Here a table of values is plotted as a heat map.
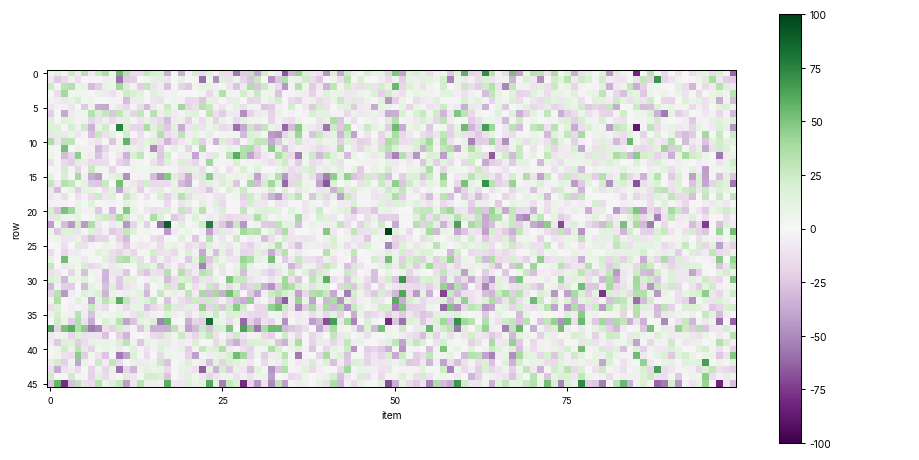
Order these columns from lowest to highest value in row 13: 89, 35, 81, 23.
35, 89, 81, 23
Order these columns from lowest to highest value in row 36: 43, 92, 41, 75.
92, 43, 75, 41
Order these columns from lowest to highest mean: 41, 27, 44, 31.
44, 31, 27, 41
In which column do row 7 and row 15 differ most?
17
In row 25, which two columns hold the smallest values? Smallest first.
49, 97
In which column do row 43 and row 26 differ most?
88
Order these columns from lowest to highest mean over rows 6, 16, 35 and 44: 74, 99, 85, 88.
99, 88, 85, 74
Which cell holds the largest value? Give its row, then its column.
23, 49
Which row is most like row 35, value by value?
40
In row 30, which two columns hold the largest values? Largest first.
51, 40
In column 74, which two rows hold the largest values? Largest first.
37, 30
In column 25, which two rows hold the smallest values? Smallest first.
45, 32
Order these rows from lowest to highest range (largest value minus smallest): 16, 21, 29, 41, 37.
29, 21, 41, 37, 16
